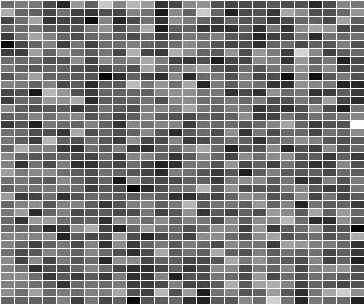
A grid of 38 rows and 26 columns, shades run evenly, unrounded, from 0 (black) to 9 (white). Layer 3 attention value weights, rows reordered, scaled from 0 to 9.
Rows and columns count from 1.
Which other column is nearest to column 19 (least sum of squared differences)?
17
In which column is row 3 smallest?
7
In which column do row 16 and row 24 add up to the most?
26
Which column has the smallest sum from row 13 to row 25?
9
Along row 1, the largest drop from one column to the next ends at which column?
12
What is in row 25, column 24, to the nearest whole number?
4
